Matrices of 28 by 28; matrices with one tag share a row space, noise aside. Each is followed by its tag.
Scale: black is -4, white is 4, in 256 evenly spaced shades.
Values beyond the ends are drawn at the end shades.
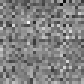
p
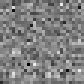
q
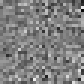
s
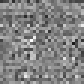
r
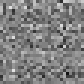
p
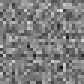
p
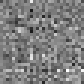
s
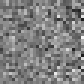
s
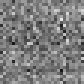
p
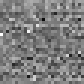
q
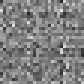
p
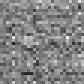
q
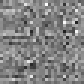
r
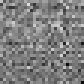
p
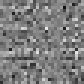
r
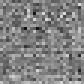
q
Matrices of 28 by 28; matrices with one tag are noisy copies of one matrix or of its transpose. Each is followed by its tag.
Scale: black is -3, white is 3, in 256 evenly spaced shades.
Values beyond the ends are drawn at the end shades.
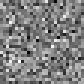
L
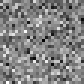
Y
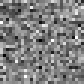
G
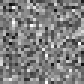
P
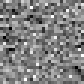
G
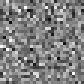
L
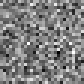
Y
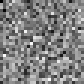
P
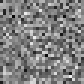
P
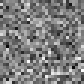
Y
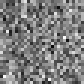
G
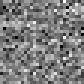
G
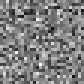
L
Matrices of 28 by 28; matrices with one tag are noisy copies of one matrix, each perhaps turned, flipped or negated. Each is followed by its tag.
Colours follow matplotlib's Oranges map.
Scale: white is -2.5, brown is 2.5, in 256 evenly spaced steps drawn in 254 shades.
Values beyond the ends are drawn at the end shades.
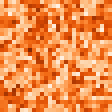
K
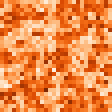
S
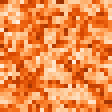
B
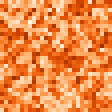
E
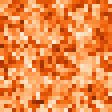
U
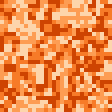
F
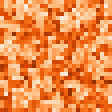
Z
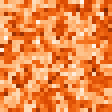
Z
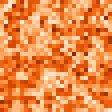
S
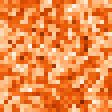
E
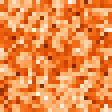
E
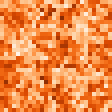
U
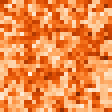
U
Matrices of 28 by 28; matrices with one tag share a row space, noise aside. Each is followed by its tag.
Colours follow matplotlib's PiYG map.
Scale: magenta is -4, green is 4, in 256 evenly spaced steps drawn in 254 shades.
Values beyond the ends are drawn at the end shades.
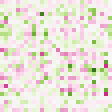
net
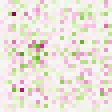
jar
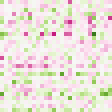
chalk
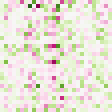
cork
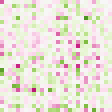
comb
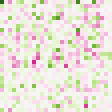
comb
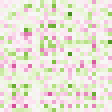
chalk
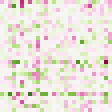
jar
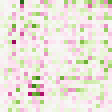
jar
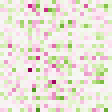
cork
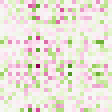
cork
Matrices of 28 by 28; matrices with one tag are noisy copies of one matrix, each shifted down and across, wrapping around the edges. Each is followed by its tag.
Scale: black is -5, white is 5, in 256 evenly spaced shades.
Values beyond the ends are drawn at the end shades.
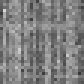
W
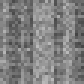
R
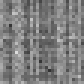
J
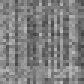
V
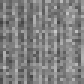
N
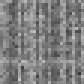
W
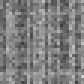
W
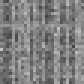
W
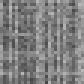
J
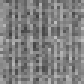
N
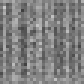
V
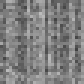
W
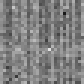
V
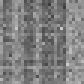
R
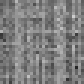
J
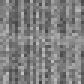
V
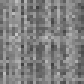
W
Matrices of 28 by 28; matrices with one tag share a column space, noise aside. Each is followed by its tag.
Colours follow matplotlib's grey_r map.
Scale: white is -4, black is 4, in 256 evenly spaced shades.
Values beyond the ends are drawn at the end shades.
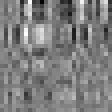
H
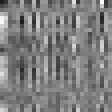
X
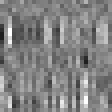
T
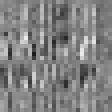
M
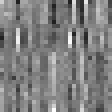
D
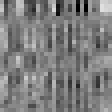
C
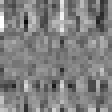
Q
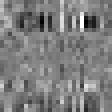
Q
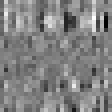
Q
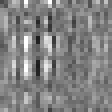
X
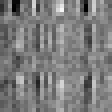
C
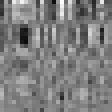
H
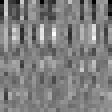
H
